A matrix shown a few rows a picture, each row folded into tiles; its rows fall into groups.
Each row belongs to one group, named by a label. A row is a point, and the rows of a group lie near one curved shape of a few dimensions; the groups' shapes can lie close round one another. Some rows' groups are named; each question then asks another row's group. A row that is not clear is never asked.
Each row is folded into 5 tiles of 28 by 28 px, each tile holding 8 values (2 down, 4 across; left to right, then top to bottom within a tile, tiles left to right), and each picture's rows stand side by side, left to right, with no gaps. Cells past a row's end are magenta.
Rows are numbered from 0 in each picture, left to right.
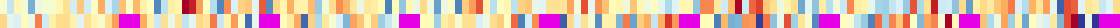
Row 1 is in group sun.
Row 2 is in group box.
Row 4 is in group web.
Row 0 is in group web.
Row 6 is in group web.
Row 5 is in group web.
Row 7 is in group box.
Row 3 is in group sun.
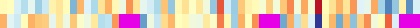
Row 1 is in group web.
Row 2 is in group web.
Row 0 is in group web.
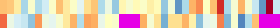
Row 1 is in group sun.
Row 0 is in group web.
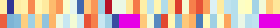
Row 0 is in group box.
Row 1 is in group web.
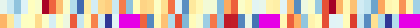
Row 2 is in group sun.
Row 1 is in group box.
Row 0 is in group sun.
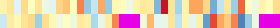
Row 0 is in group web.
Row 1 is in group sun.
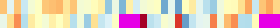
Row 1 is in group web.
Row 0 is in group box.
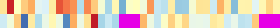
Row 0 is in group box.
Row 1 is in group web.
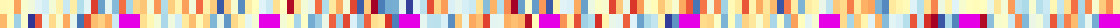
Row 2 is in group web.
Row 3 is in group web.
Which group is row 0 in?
web
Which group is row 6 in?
box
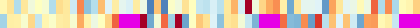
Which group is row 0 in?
web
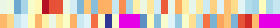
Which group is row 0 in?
sun
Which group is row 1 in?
web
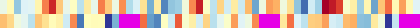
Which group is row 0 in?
sun
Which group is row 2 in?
sun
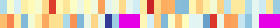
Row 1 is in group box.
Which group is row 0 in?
sun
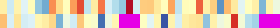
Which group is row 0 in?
sun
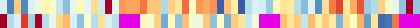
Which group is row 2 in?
sun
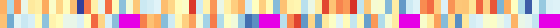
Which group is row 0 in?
box
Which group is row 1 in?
sun
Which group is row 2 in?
box
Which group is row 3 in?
box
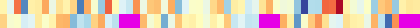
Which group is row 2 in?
sun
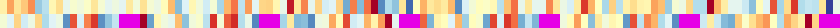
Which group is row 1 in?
box
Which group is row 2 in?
web
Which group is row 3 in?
box
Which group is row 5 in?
web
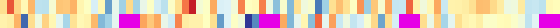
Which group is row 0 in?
box
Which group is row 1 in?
sun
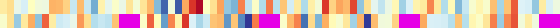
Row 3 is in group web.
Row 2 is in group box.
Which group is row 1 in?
sun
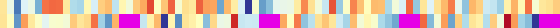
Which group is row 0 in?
sun
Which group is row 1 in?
box
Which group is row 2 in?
sun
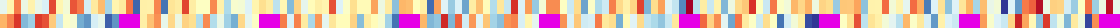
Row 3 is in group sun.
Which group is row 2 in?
sun
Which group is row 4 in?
sun
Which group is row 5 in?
sun
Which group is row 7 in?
sun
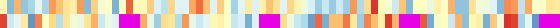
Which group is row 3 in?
box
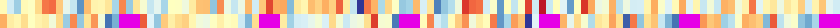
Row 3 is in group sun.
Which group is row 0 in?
sun
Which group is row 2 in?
box
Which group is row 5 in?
sun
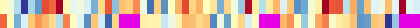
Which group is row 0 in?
sun
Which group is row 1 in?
box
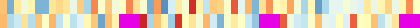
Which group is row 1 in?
sun
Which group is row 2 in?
web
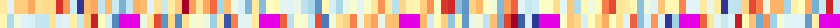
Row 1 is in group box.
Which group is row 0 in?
box
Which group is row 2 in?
web
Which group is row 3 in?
box
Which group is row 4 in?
sun
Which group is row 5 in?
sun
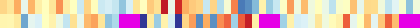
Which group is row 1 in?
web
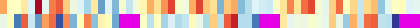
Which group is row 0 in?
web
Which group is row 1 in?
box
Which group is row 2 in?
box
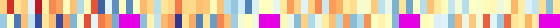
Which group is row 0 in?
web
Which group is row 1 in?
web
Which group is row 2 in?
web
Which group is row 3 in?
web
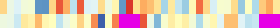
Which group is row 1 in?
web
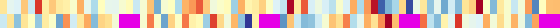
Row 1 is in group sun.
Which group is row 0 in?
web
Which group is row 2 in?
web
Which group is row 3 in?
sun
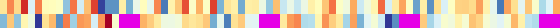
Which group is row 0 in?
web
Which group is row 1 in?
box
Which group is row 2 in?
sun
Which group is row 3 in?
box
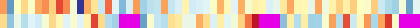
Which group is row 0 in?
box
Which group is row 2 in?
web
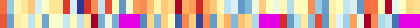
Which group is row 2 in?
box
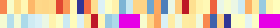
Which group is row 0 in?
box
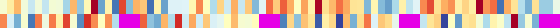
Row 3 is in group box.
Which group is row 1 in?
sun
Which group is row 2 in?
web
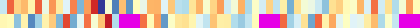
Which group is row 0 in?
web
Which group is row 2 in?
sun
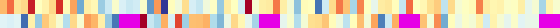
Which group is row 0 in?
box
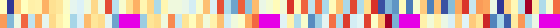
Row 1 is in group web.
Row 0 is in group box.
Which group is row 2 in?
web
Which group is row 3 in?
box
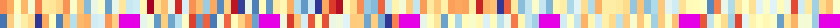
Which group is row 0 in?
web
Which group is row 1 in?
web
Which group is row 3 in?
box
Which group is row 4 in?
web
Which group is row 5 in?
sun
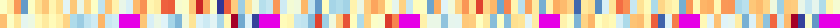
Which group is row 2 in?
web
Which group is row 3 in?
box
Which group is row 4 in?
sun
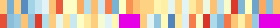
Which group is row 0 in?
sun
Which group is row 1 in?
web
